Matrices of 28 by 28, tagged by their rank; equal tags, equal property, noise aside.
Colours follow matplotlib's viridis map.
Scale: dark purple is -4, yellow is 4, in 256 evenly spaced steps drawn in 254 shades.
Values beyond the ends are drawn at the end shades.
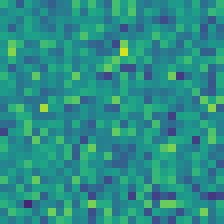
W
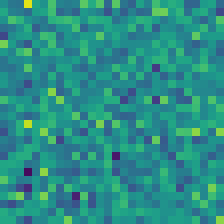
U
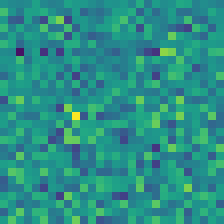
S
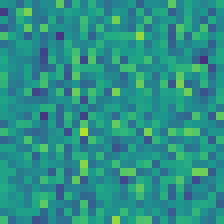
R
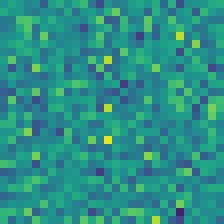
W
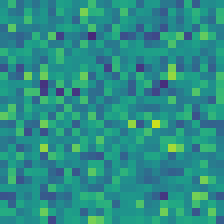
W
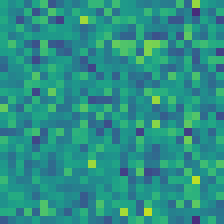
W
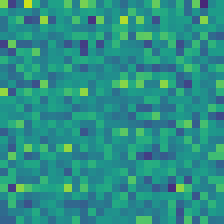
S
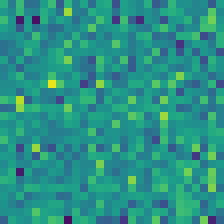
R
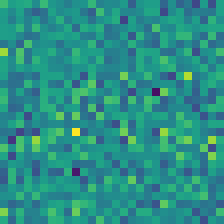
W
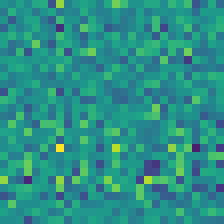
S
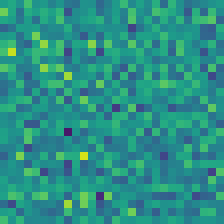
W
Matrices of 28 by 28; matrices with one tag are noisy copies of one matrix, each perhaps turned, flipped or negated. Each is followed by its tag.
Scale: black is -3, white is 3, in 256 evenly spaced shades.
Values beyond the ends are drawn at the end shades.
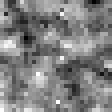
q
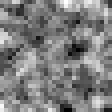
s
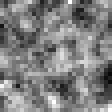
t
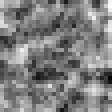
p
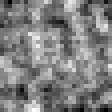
p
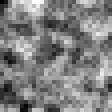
t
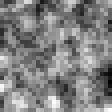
t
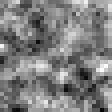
q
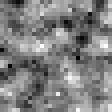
q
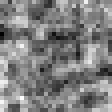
p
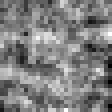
p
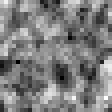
s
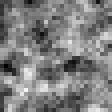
q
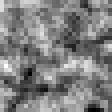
q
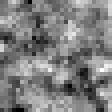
q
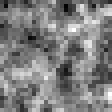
q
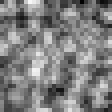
p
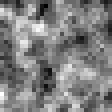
q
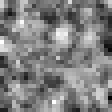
s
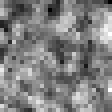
t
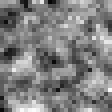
t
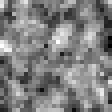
s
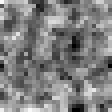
p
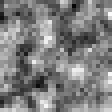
q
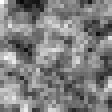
t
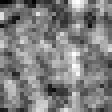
p
